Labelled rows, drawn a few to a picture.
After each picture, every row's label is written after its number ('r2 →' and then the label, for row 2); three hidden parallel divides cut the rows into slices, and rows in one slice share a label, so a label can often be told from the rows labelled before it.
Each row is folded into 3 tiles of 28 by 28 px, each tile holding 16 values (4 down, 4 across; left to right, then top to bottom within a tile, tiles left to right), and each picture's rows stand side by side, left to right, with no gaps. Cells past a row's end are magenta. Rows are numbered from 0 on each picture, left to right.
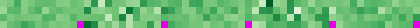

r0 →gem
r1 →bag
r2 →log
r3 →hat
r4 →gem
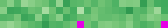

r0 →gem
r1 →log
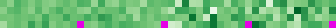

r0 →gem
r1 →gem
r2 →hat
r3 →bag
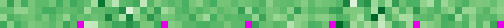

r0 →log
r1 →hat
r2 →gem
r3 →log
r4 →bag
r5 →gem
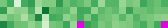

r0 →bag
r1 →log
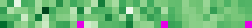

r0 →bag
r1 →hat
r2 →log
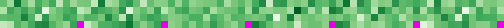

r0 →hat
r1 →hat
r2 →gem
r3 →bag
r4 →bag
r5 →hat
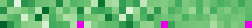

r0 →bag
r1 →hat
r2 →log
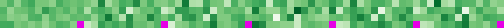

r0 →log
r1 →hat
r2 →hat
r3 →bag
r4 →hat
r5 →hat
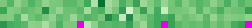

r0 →log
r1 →hat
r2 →log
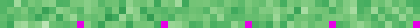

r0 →log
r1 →gem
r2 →gem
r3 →log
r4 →log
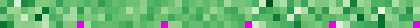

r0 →bag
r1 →gem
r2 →gem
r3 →hat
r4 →hat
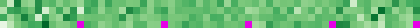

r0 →hat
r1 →log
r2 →gem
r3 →gem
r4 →bag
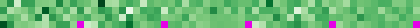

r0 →bag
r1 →hat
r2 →log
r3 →hat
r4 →gem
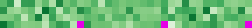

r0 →bag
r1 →log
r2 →hat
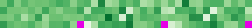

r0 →log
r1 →hat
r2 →hat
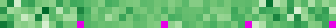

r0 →bag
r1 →log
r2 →gem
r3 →hat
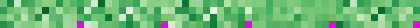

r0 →bag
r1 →hat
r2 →hat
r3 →gem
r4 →bag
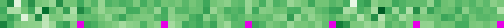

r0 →bag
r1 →log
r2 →gem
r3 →log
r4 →bag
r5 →gem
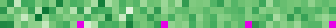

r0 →bag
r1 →hat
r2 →gem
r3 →log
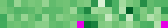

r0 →log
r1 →bag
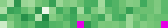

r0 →hat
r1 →log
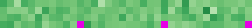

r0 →log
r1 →log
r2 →gem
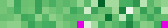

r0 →gem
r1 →hat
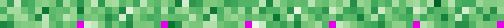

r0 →bag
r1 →hat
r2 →bag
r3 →hat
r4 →hat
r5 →hat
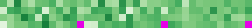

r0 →hat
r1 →hat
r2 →log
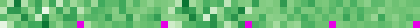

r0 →hat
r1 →gem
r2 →hat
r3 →log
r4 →gem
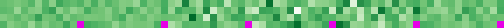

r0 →log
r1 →log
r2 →hat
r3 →hat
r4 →bag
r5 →log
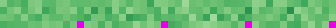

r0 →log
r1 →gem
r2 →log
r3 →gem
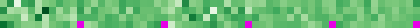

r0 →bag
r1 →gem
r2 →hat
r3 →gem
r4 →log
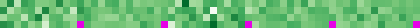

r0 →bag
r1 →log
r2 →hat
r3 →gem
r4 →gem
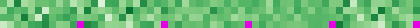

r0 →hat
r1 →bag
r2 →log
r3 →log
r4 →bag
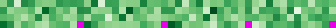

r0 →bag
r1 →bag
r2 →bag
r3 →hat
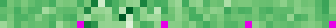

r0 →gem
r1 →bag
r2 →gem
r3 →gem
